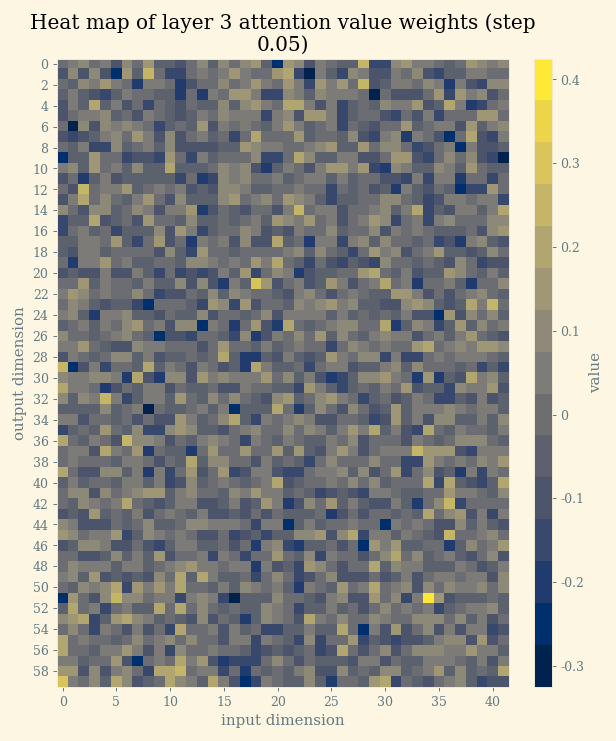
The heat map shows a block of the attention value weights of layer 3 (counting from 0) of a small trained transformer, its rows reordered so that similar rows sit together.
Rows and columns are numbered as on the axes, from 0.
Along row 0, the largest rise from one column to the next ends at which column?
21
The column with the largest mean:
31
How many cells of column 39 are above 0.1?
3
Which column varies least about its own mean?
27
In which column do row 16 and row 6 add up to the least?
1
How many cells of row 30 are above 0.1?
6
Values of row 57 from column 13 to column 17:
0.15 -0.1 -0.2 -0.15 -0.15
